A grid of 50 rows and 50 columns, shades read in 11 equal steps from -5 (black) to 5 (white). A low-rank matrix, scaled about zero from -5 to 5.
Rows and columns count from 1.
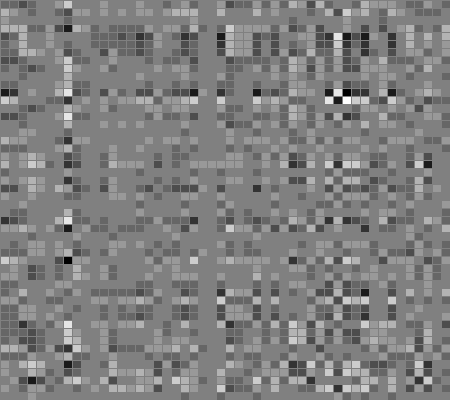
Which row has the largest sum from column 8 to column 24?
48
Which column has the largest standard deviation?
8
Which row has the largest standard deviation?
12
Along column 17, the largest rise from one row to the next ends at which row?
13
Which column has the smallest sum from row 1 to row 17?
39
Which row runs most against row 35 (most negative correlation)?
24
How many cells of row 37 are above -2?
40
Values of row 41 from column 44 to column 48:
2 0 -1 -1 1
